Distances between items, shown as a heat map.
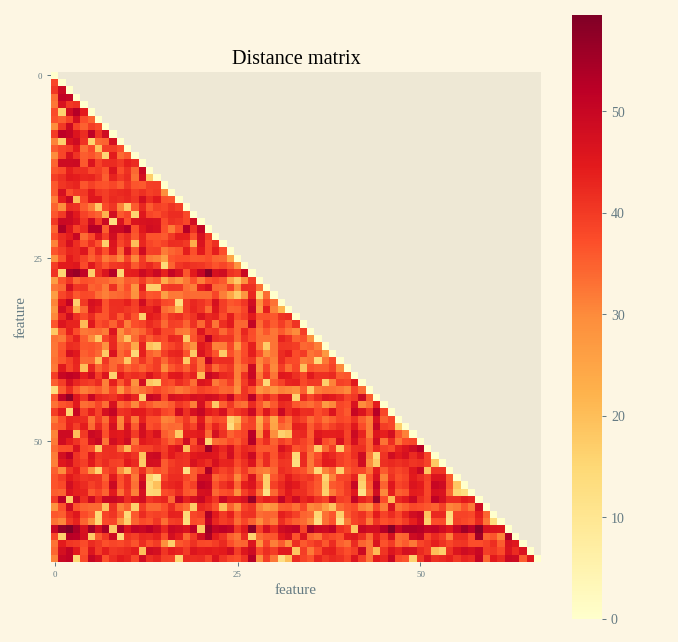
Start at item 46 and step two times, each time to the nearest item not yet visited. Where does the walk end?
58
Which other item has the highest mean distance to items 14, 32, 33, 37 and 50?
62
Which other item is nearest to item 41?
8
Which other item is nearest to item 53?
33
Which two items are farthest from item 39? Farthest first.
21, 50
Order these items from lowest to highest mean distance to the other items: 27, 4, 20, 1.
4, 1, 20, 27
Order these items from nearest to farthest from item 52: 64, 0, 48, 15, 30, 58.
0, 30, 15, 64, 48, 58
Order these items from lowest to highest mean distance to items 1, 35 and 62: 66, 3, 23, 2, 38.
38, 23, 66, 3, 2
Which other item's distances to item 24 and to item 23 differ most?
48
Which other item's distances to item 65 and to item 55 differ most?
14
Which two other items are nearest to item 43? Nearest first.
0, 35
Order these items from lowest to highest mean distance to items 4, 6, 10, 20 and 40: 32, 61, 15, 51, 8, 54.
61, 54, 51, 8, 15, 32
